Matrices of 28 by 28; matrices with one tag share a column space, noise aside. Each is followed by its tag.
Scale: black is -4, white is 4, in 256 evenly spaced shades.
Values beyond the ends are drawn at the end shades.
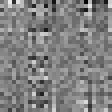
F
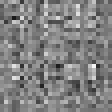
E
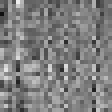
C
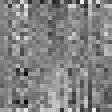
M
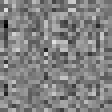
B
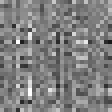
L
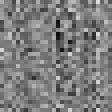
B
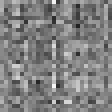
E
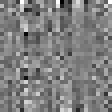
F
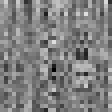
C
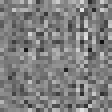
B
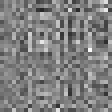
B
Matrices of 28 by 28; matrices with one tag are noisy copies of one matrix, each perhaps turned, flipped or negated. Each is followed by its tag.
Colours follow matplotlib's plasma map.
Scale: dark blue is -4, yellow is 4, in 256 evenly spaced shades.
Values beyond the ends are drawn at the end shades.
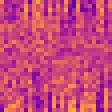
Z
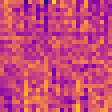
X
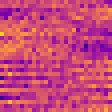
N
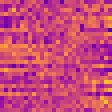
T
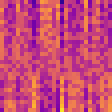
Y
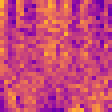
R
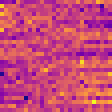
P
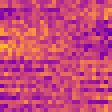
N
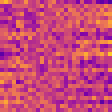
P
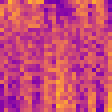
R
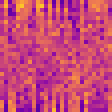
Z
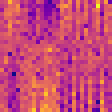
N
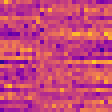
Y
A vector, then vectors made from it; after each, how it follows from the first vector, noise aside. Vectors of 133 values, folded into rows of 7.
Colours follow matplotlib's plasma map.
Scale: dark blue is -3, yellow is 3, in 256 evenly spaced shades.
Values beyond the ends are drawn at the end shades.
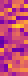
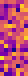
reversed, negated.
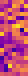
copied.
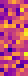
reversed, negated.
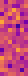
negated, partly zeroed.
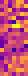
copied.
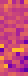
negated, partly zeroed.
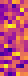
reversed, negated.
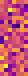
sign-scrambled.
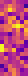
sign-scrambled.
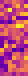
copied.
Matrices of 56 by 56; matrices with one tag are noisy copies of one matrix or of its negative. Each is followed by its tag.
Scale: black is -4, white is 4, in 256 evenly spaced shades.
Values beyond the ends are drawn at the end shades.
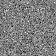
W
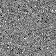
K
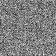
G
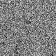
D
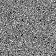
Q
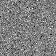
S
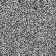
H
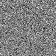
Q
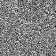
H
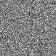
W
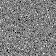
S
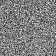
Q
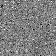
D
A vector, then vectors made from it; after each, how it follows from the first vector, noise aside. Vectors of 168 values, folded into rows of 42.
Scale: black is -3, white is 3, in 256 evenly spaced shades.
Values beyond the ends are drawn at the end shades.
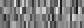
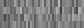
shrunk.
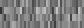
shrunk.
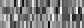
negated.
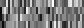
wrapped around.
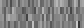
wrapped around, shrunk.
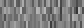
shrunk.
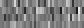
partly zeroed.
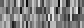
negated.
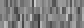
wrapped around, shrunk.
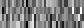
wrapped around.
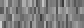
wrapped around, shrunk.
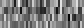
negated.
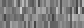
shrunk.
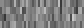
shrunk.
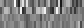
partly zeroed.
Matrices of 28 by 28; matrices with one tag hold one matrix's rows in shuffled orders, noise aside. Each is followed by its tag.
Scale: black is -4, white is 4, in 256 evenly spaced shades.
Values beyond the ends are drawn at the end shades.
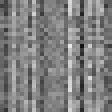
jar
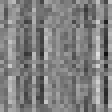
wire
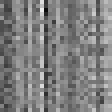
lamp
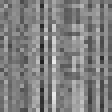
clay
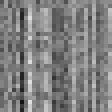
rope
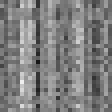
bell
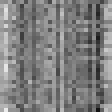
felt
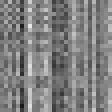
rope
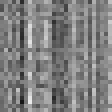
rope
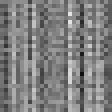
jar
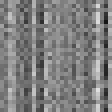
wire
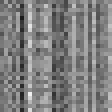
rope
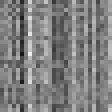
rope
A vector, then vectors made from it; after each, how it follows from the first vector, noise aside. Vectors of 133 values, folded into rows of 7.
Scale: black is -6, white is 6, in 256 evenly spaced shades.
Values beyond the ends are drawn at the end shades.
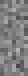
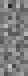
wrapped around.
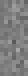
shrunk.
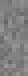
wrapped around, negated, shrunk.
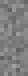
reversed, shrunk.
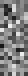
reversed, scaled up.
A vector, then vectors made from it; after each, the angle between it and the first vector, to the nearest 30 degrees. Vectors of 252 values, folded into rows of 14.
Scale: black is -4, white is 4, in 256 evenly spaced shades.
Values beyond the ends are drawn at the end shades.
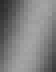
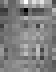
60 degrees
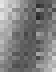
150 degrees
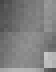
60 degrees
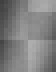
30 degrees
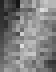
30 degrees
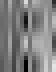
90 degrees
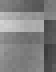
90 degrees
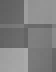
60 degrees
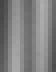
60 degrees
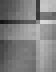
60 degrees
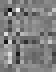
90 degrees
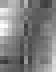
150 degrees
